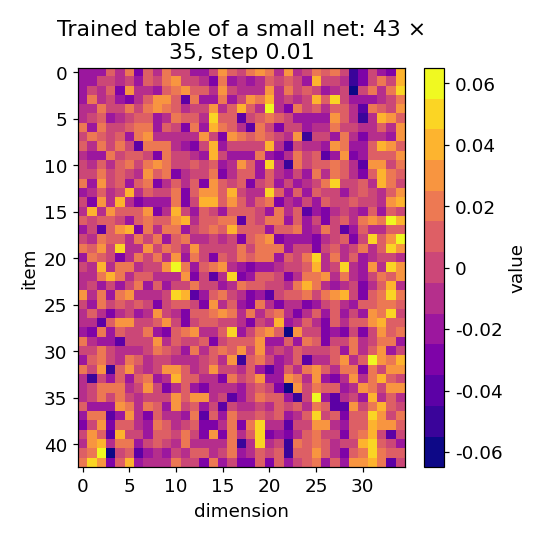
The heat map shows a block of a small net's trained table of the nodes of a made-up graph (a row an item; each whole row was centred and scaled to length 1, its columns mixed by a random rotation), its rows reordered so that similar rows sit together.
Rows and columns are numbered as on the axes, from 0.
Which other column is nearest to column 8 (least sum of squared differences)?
18
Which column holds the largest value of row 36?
32
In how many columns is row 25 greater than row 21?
11
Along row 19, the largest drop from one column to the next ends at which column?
5
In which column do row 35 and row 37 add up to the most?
25
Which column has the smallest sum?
22
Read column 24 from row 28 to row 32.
0 0.02 0 -0.04 0.02
